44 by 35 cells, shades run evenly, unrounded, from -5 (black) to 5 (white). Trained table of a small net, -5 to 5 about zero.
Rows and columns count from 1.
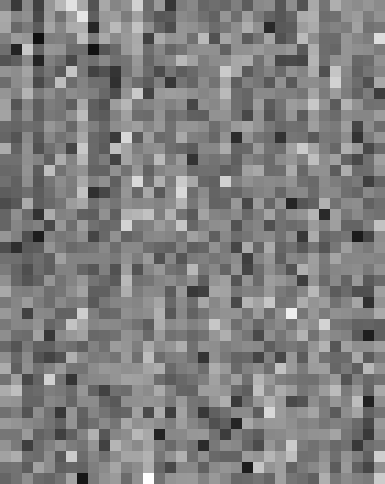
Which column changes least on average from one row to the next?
20
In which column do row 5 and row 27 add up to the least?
9
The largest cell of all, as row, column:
44, 14
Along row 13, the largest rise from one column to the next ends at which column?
12
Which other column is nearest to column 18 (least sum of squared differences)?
10
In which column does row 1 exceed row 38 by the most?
6
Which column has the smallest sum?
4
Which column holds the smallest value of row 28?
34
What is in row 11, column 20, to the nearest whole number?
1
